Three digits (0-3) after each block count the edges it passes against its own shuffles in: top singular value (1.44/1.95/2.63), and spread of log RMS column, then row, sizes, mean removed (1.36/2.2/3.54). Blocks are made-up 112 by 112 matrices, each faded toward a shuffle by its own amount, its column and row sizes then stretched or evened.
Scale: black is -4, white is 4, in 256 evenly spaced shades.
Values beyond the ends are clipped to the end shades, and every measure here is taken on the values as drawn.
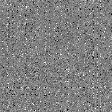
1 2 1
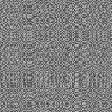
3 2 1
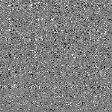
1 1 2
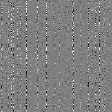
3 3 1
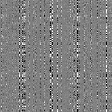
3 3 1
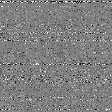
2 0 3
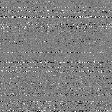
1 0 3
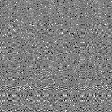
3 0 2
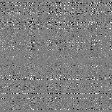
1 2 3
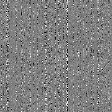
2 3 0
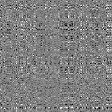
3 2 2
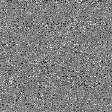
0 0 2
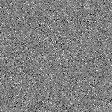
1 0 0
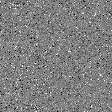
0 1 1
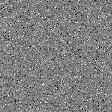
1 0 0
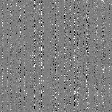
1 3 0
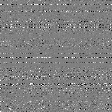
2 1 3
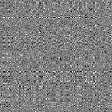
3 1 2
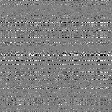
3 1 3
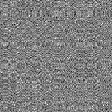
3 0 0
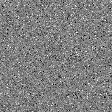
0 0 1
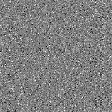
2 1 0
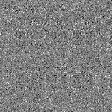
2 0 1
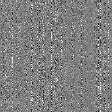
1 3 0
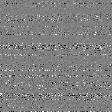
1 1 3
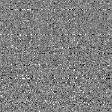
2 1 2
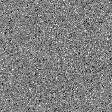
0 1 0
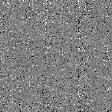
0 2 1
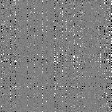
1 3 2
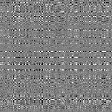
3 2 3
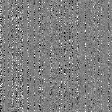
1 3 0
